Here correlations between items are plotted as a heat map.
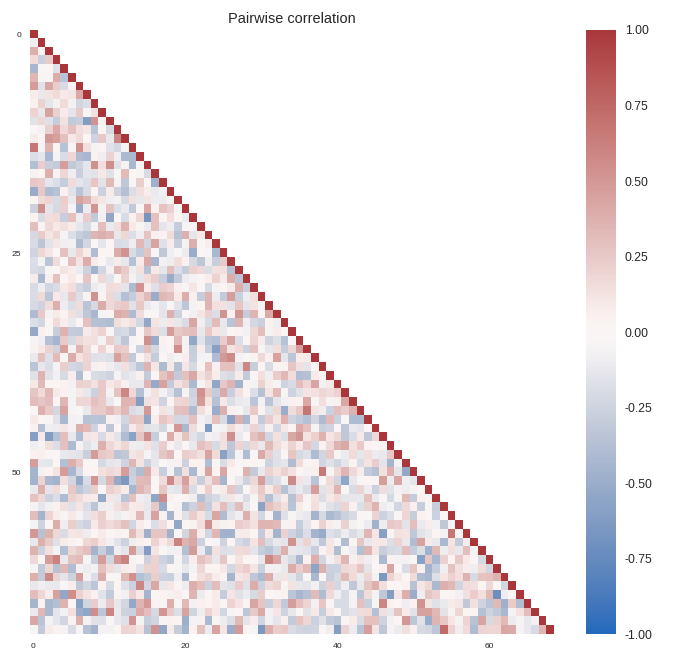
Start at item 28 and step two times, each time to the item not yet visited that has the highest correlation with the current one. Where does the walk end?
50
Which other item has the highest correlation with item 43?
36
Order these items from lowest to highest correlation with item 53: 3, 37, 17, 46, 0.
3, 46, 37, 0, 17
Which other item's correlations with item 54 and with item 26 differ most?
68
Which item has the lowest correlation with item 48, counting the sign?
25
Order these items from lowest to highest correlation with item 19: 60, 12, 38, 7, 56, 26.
56, 38, 12, 60, 26, 7
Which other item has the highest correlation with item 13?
0
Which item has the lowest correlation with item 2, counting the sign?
46
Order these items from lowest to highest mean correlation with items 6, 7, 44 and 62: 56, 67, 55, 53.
56, 55, 53, 67
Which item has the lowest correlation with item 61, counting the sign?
64
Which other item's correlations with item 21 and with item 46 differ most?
15
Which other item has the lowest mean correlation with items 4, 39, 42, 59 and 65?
31
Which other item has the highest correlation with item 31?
60
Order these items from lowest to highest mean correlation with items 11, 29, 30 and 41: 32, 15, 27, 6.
6, 15, 27, 32
